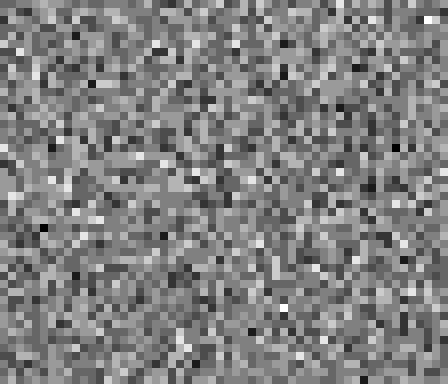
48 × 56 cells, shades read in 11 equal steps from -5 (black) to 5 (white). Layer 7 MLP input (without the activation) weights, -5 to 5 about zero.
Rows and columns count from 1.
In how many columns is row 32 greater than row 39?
24
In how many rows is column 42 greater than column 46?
28
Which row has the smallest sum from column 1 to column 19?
29
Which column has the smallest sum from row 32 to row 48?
25
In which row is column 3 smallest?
31
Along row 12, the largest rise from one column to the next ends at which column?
49
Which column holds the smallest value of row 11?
12
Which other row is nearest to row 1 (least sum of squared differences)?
36
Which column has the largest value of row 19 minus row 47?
1
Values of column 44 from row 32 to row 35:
-3 -2 0 2
